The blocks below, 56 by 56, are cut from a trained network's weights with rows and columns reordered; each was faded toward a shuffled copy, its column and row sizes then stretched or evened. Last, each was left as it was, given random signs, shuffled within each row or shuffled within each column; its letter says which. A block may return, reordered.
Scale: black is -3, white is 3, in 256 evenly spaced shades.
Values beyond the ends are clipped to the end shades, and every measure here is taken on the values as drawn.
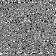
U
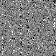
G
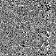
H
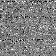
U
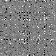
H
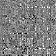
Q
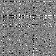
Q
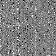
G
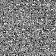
U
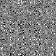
H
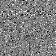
U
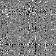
H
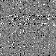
H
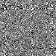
H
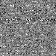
U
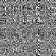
Q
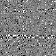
Q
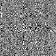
H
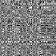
Q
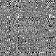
Q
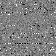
U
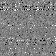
U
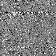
U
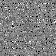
U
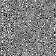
G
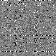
H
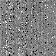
G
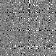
H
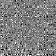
Q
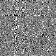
H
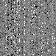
G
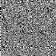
H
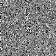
G
